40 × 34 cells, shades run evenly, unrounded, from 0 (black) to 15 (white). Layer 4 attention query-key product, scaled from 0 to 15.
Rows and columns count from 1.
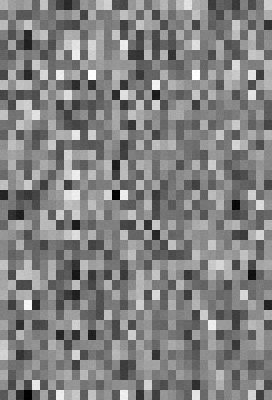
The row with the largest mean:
8
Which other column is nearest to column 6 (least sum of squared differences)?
21
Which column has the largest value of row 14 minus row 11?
10
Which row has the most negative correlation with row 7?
33
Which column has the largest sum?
27
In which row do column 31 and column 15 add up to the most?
30
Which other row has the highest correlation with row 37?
28
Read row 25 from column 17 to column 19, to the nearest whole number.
10 9 5
